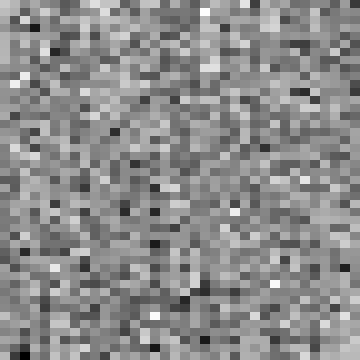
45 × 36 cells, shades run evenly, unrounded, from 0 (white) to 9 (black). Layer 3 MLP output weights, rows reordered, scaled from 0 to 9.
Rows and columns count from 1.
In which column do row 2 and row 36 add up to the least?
28
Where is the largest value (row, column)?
45, 3
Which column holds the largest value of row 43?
21
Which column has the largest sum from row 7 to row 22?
26
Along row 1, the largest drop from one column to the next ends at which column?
27
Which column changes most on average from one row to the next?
16
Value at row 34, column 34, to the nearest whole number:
5
